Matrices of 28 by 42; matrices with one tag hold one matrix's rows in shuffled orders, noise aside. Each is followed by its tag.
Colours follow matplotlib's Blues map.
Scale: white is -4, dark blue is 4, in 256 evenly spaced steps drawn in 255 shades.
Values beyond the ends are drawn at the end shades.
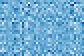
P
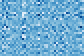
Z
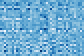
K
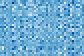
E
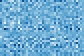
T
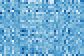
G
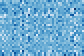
P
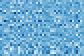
T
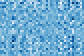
E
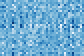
E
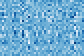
P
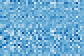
T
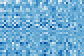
K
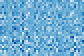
P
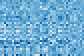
K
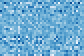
T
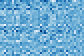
K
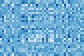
G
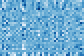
Z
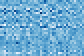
K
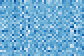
P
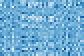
G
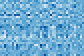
K
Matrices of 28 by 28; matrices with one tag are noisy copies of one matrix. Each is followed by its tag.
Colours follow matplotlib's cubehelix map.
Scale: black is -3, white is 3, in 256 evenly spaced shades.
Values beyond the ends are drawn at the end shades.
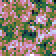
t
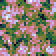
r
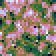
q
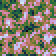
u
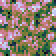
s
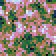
q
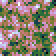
s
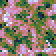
r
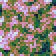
s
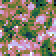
t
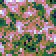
q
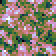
r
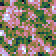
r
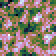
u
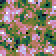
r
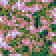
s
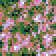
u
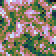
q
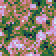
t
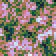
t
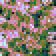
s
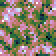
r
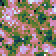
r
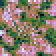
r
